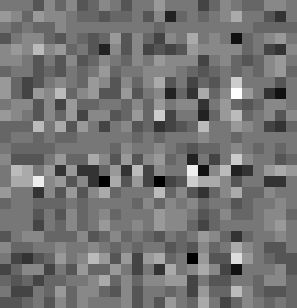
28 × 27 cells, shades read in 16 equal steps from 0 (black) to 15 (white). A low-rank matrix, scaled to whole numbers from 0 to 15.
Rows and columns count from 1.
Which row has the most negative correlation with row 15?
4
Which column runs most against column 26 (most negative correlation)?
6
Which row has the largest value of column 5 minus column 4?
18
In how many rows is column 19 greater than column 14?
12
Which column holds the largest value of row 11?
15
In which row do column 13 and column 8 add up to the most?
17
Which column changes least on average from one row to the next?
24
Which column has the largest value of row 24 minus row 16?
22
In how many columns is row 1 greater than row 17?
10
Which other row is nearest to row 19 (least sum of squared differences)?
13
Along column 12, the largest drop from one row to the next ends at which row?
16
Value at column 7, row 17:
5
